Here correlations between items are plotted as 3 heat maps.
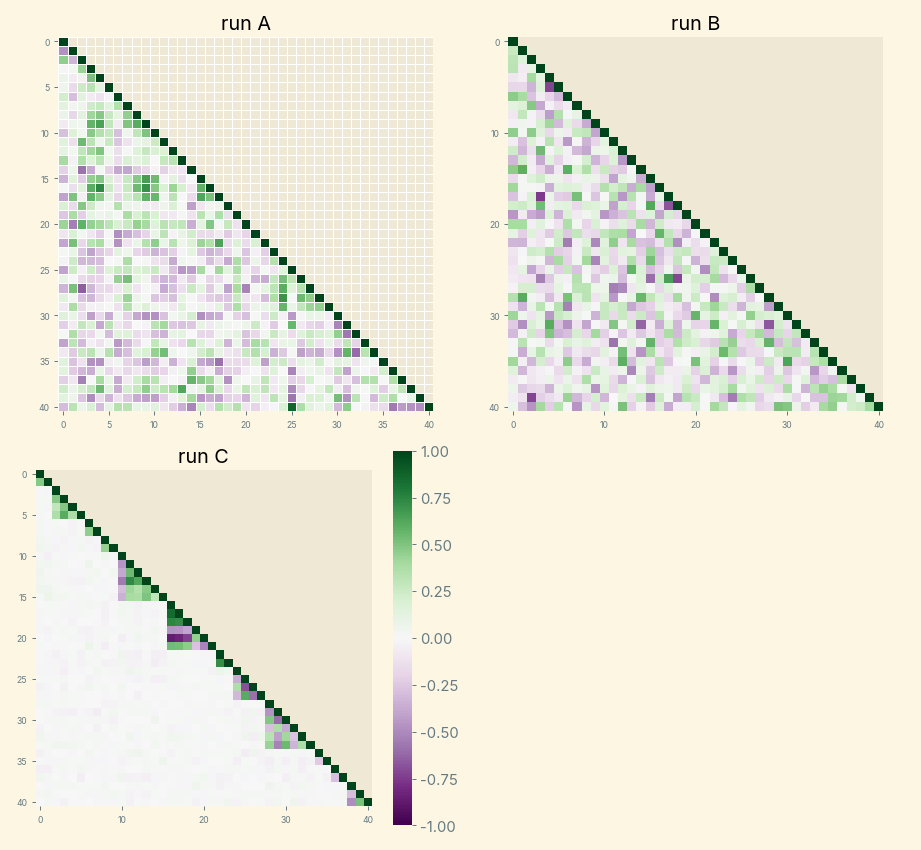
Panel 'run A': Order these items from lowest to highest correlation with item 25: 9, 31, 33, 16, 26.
16, 33, 9, 26, 31
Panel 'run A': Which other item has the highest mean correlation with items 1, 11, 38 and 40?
17
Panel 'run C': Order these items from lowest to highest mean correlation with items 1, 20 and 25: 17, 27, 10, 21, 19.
17, 21, 10, 19, 27
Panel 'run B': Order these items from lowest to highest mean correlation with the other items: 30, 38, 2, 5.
5, 2, 38, 30
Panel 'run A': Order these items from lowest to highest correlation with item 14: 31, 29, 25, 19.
25, 31, 19, 29
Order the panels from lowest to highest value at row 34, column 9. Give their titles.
run B, run C, run A
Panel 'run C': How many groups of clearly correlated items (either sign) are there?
12
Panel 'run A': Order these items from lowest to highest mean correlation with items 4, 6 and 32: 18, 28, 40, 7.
40, 28, 18, 7
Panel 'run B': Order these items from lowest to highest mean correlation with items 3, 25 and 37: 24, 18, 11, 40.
24, 11, 18, 40
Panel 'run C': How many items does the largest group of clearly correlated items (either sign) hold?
6
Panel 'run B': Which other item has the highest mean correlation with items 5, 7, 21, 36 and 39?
16
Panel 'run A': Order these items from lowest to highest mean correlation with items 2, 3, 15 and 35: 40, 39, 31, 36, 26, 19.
39, 36, 26, 19, 40, 31
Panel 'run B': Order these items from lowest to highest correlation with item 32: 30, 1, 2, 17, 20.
30, 1, 20, 2, 17
